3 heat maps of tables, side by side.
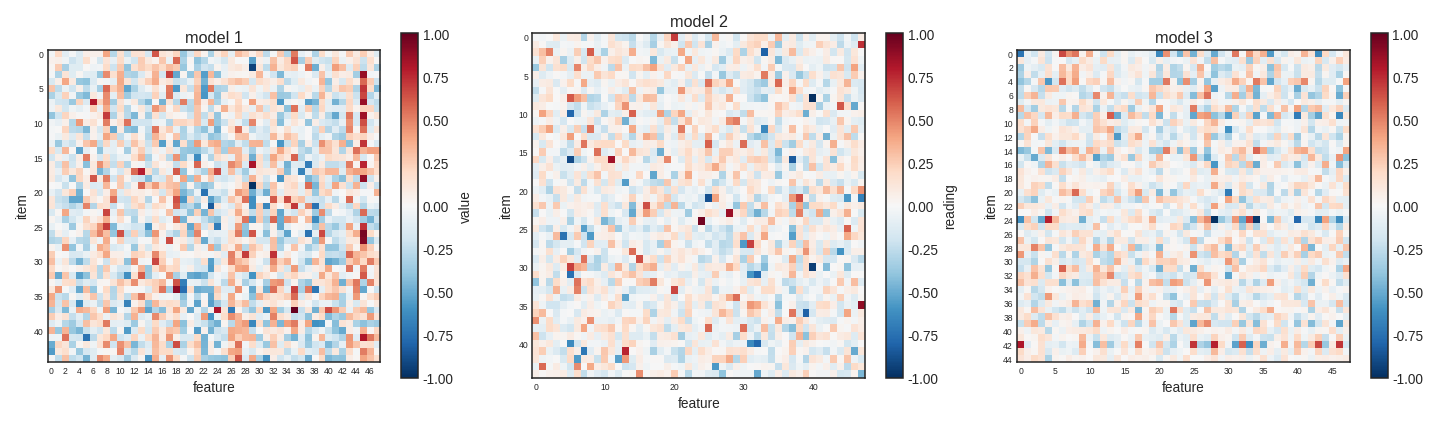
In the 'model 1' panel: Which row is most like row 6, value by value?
27
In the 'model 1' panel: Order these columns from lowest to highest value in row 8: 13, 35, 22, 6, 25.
22, 13, 6, 25, 35
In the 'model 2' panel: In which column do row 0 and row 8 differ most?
40
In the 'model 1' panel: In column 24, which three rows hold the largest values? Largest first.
37, 17, 13
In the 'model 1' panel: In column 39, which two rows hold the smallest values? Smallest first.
39, 24
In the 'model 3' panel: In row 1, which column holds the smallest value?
33
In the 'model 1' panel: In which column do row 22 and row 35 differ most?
31
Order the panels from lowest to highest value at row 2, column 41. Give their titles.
model 2, model 3, model 1
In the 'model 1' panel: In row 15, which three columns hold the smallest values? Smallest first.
21, 29, 19
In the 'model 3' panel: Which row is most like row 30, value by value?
21
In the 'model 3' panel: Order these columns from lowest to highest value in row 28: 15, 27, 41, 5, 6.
15, 5, 6, 27, 41
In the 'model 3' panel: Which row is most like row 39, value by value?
6
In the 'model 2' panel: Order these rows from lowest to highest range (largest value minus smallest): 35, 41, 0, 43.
0, 43, 35, 41
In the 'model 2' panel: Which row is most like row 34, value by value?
11
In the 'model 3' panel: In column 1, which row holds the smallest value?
14
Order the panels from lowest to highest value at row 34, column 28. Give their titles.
model 3, model 1, model 2
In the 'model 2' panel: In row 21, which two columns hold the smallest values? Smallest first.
25, 47
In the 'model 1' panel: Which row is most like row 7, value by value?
18
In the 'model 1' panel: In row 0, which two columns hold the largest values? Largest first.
15, 35
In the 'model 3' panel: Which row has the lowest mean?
24
